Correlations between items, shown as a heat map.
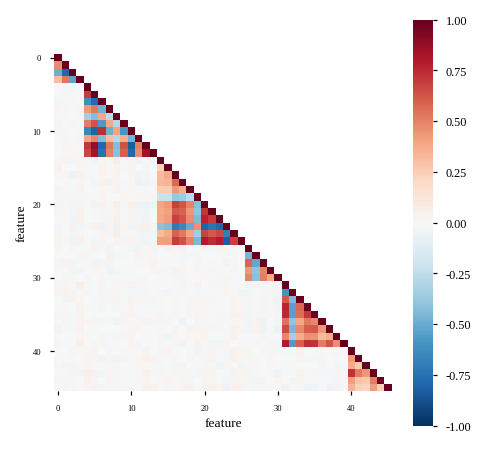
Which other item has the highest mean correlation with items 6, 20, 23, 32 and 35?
10
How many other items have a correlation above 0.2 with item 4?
6
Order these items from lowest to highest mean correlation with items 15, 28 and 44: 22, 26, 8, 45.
8, 45, 22, 26
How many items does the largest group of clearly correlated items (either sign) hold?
12
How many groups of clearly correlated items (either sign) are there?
6
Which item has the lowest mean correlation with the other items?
23
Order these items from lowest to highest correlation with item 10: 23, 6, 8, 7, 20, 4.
4, 7, 23, 20, 8, 6
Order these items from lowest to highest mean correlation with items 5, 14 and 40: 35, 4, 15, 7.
35, 15, 7, 4
